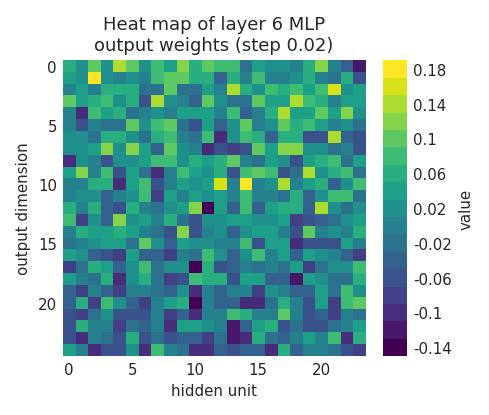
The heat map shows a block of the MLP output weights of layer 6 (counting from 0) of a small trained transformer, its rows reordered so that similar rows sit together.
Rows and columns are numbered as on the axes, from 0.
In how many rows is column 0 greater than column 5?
6
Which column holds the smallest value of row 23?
13
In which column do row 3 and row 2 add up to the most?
18
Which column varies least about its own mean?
16
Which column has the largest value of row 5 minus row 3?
14
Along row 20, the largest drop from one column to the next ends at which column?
10
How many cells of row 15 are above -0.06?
19
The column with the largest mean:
17
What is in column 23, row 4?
0.02
